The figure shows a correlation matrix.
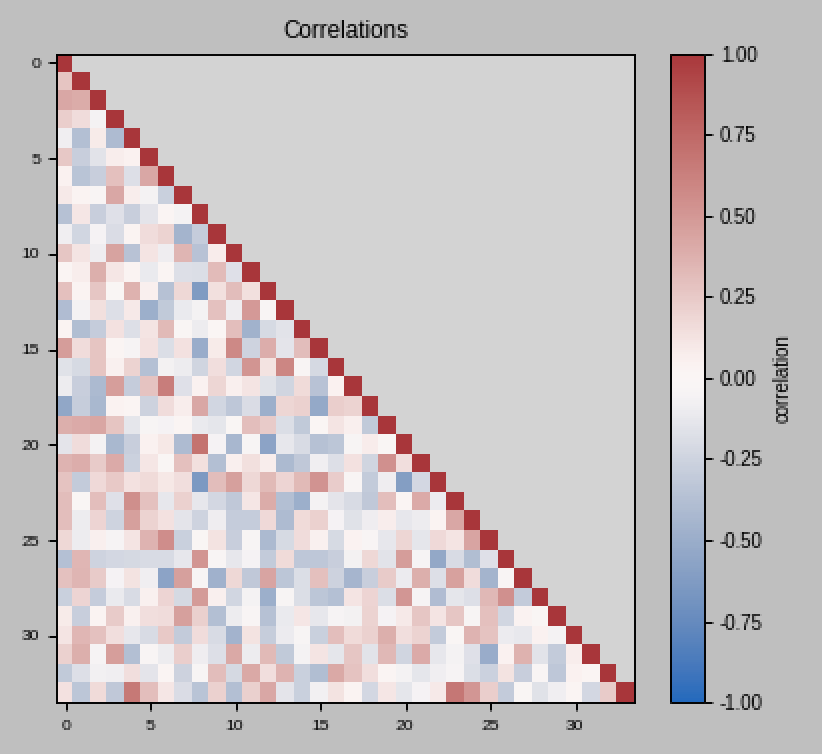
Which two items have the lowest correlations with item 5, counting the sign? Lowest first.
13, 16
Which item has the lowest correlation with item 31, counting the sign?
25
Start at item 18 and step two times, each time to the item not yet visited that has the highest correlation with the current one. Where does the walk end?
20
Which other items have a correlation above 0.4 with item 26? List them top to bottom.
8, 20, 28
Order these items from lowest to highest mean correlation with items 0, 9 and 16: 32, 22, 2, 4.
4, 32, 2, 22
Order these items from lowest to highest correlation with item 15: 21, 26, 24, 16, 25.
26, 16, 21, 25, 24
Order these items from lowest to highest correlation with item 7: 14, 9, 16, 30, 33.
9, 30, 33, 16, 14
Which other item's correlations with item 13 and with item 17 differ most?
6
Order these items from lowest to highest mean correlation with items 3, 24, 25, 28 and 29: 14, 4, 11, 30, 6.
11, 4, 14, 30, 6
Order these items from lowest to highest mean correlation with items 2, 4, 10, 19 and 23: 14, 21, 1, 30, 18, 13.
18, 14, 13, 30, 1, 21
